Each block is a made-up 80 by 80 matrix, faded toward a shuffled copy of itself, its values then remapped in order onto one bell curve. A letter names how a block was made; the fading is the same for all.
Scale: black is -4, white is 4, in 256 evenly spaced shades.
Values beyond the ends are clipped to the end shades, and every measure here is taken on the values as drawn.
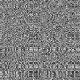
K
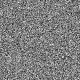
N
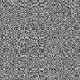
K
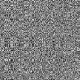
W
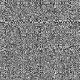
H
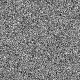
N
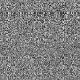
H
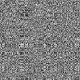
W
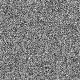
N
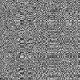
K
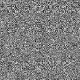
H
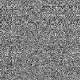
H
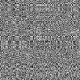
K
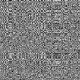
K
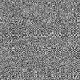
W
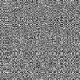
K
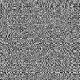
W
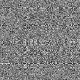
H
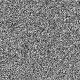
N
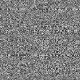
H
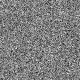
N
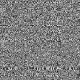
H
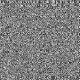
H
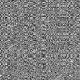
K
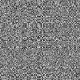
W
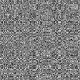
K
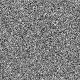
N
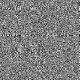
H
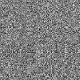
H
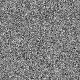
N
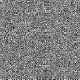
H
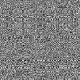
W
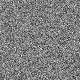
N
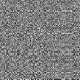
W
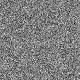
N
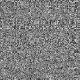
H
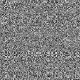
H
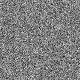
N
